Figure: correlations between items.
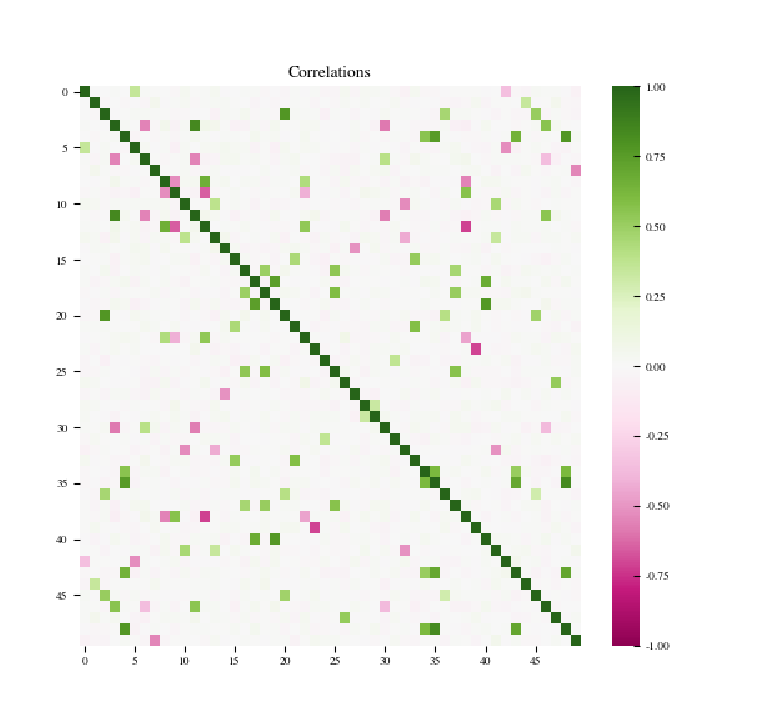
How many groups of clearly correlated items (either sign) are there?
16
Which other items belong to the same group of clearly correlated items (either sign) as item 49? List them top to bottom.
7
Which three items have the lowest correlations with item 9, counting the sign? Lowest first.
12, 8, 22
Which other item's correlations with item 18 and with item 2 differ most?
20
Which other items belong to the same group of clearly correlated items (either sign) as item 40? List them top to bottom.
17, 19
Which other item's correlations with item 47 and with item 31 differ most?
26
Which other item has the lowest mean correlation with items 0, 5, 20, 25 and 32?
42
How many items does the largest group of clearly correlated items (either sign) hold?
5
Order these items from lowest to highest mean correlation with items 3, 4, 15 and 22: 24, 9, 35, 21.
9, 24, 21, 35
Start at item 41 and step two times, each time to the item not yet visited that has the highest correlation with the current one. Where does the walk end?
13
